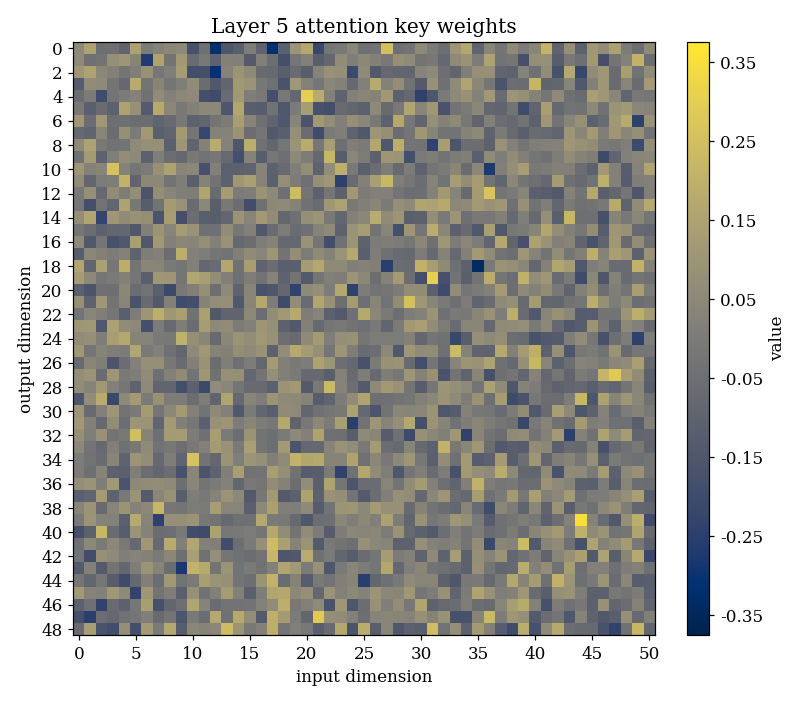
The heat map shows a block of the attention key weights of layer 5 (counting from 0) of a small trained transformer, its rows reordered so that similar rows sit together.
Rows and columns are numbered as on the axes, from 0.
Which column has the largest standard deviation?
17
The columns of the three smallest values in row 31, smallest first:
24, 39, 30
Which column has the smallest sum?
50
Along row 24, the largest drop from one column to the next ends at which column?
49
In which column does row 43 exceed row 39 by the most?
7
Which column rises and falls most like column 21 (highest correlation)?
15
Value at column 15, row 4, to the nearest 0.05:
0
